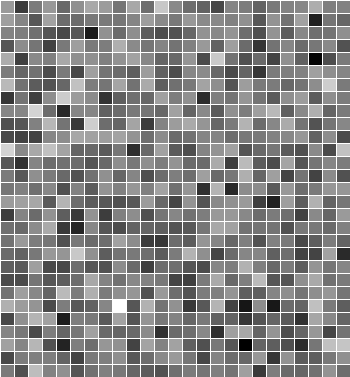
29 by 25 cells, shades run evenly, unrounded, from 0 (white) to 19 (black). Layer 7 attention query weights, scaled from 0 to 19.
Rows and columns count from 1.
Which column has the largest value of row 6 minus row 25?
4
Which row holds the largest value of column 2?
13
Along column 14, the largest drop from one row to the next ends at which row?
20
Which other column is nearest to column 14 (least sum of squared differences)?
21
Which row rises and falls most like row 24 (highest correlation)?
27
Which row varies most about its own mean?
24
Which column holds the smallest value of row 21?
18
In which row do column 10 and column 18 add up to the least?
10
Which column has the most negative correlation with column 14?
23
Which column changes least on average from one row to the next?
8
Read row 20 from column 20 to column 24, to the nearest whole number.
12 11 14 14 7
